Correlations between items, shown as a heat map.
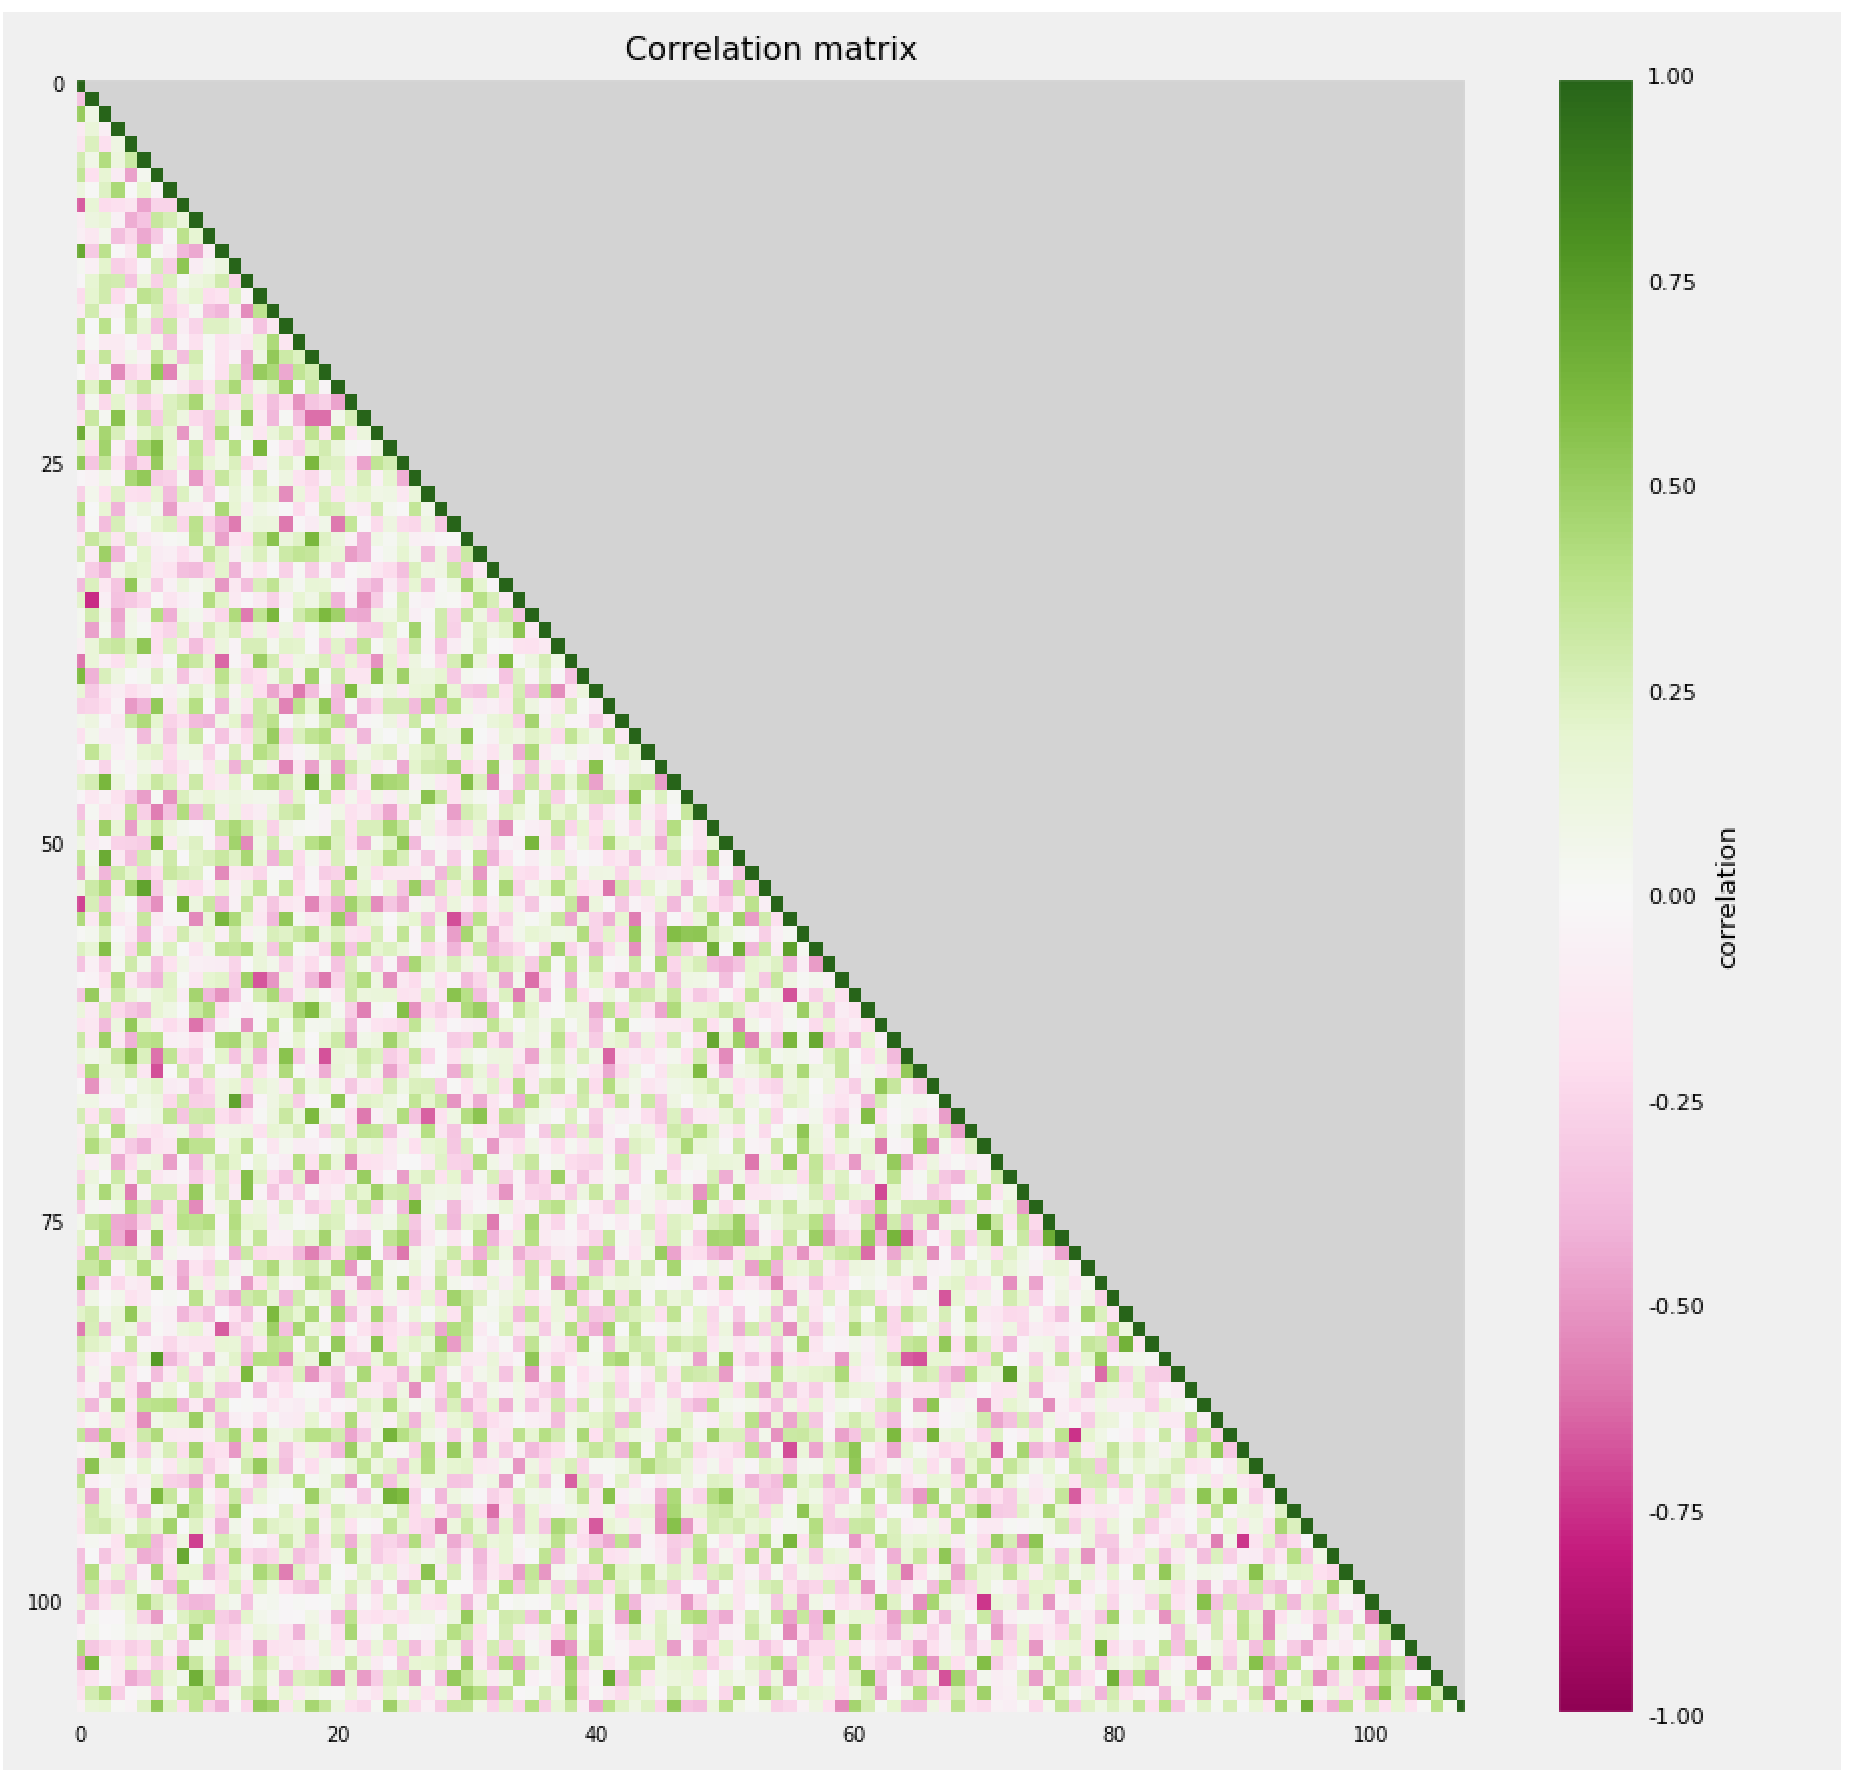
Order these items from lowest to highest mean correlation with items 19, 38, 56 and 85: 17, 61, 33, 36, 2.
2, 33, 36, 61, 17
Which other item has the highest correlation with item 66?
89
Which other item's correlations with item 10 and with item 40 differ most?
61
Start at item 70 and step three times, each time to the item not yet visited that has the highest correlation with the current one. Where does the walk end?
63
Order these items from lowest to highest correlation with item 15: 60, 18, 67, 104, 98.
67, 104, 98, 60, 18
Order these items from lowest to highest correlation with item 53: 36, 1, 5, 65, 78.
36, 65, 1, 78, 5
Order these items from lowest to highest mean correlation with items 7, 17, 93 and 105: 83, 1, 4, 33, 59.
83, 4, 1, 59, 33
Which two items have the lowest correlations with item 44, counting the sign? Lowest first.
34, 59
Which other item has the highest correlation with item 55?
57
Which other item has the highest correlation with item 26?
74
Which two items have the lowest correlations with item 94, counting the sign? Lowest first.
32, 45
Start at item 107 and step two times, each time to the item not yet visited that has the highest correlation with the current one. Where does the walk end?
46
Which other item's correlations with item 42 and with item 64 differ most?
84
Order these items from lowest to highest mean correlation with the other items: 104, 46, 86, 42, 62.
86, 62, 42, 104, 46
